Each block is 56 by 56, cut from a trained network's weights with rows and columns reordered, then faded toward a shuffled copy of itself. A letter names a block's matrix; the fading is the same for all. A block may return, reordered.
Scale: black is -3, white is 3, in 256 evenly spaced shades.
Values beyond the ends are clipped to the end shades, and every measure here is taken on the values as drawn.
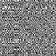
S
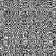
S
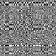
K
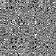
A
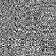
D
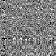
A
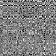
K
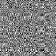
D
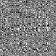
A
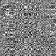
D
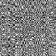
S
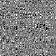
A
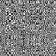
S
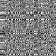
K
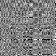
D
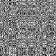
S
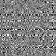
K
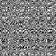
S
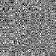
A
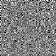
A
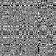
K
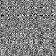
D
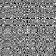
K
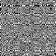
K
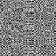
D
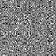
D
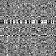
K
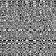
K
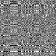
K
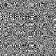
D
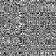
S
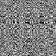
D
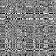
K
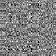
A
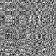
D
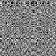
D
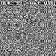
D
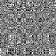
D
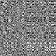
S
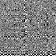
K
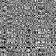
D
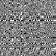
K
